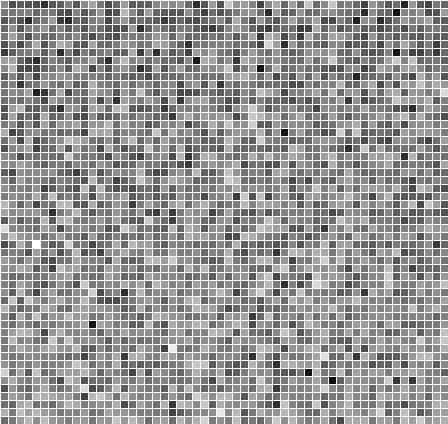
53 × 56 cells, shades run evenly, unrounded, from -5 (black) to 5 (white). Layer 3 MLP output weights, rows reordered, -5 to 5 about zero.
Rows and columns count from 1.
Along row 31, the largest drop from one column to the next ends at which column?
6
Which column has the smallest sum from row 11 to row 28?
5
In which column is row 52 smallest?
22
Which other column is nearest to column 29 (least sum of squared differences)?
23
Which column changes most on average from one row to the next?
34
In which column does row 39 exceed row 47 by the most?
39
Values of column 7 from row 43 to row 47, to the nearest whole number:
3 2 0 0 0
